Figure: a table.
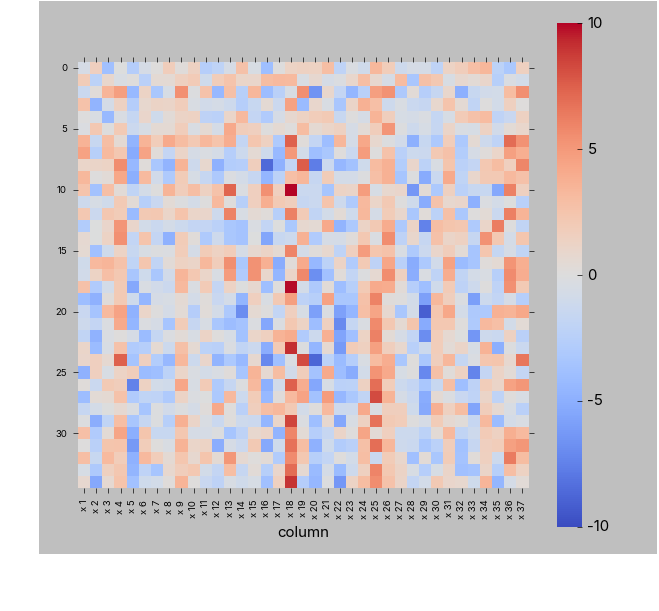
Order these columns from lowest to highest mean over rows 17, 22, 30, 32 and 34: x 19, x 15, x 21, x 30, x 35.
x 35, x 21, x 30, x 19, x 15
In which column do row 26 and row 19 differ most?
x 37
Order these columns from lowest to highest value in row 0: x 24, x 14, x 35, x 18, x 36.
x 36, x 35, x 24, x 18, x 14
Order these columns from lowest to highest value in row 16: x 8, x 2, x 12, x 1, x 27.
x 27, x 1, x 8, x 12, x 2
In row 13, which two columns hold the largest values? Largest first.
x 35, x 4
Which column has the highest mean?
x 18
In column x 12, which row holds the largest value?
28
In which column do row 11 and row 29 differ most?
x 16
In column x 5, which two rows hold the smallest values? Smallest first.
26, 31
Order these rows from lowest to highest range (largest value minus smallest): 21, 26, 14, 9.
9, 14, 21, 26
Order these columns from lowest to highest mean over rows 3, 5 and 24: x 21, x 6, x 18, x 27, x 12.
x 12, x 27, x 21, x 6, x 18
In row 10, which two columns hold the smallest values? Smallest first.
x 28, x 35
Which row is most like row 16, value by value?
17
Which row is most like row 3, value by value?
15
